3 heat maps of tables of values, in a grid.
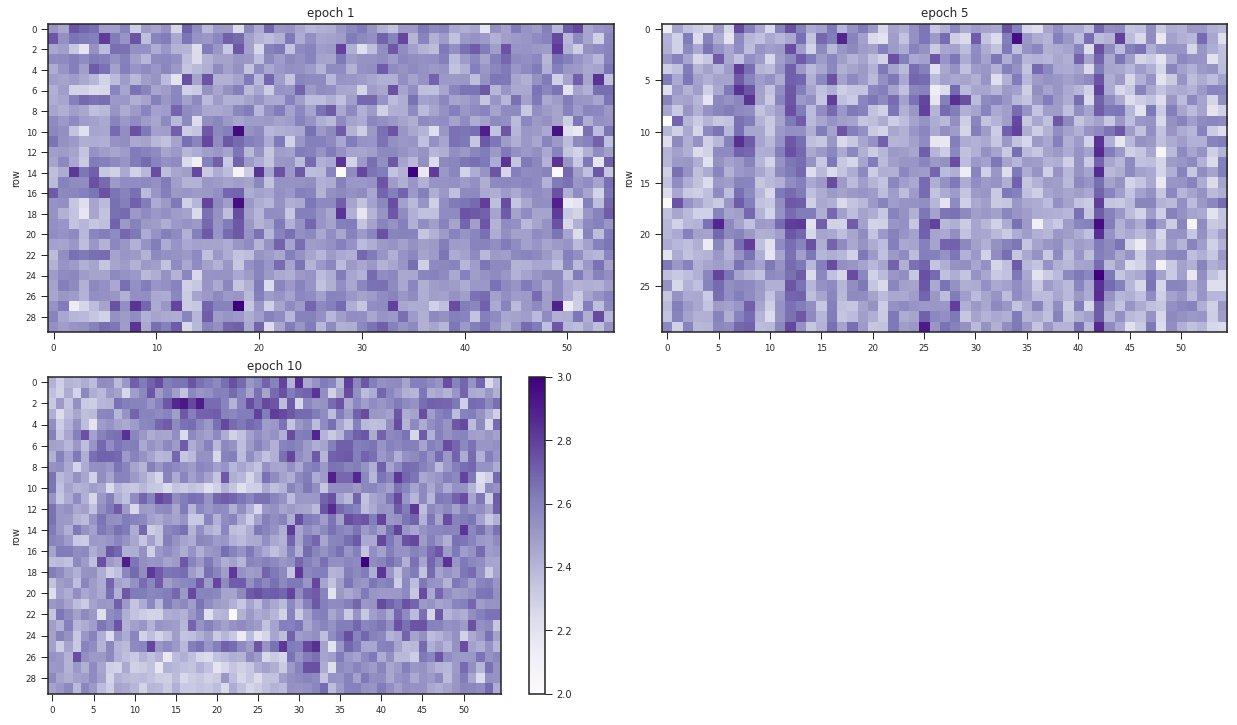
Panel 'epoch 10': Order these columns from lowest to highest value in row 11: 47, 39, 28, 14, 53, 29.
53, 29, 39, 28, 47, 14
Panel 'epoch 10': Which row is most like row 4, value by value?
11
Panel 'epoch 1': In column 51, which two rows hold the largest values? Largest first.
0, 5
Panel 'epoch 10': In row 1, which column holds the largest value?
32
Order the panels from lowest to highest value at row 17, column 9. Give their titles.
epoch 5, epoch 1, epoch 10
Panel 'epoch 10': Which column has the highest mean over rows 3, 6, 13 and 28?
38
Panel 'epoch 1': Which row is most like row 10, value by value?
17
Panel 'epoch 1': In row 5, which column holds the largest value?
53
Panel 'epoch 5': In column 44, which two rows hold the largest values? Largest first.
1, 10
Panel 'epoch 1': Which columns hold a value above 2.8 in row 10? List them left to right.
18, 42, 49
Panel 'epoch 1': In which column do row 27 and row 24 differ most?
18
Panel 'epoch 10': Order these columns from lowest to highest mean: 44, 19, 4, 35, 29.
4, 19, 44, 35, 29
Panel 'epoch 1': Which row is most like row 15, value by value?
4
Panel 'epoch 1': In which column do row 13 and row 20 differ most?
14
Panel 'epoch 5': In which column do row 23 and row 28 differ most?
10
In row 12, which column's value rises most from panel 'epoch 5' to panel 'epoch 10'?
48
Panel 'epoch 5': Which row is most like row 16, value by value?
0
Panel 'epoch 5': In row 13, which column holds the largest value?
28
